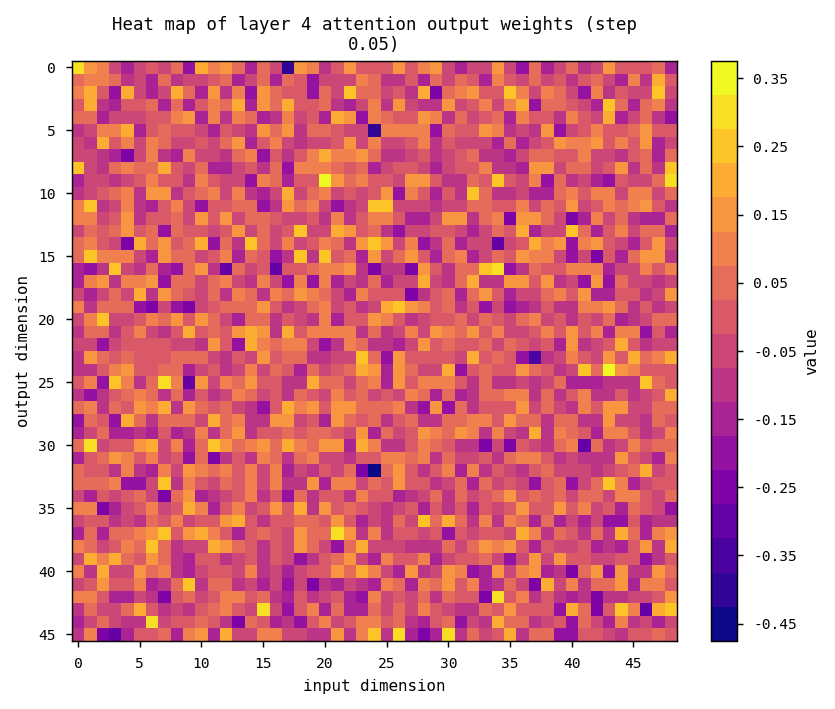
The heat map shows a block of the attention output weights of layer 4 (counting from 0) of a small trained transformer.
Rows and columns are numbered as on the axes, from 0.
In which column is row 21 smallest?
46
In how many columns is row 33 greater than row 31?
21
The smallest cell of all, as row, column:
32, 24
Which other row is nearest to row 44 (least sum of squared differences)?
20
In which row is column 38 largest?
41
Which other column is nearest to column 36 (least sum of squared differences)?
8
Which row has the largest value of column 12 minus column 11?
45
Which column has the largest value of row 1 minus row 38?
47
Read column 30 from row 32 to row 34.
0.1 -0.05 -0.1
